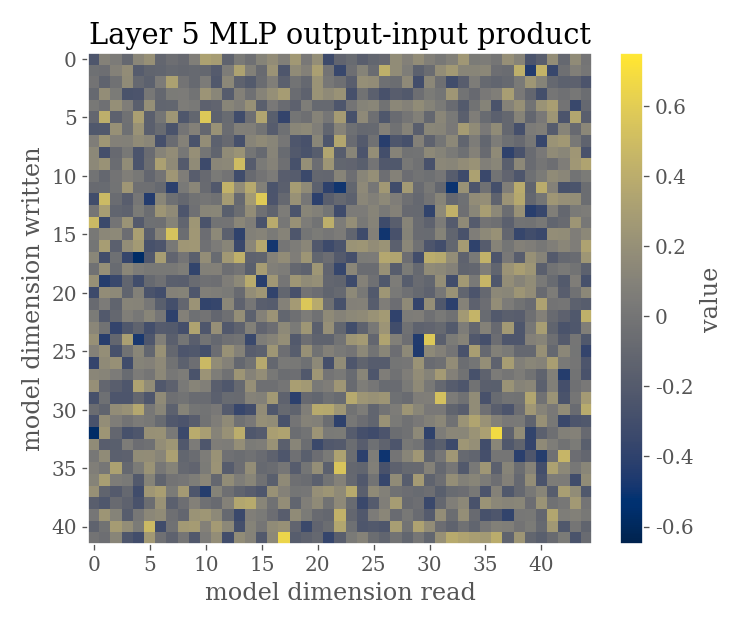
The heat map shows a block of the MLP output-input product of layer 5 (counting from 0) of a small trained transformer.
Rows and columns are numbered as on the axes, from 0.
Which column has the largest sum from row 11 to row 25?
19
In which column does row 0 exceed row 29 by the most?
18
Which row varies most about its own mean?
32
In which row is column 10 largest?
5
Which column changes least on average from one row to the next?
28
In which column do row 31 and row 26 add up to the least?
0
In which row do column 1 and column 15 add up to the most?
12
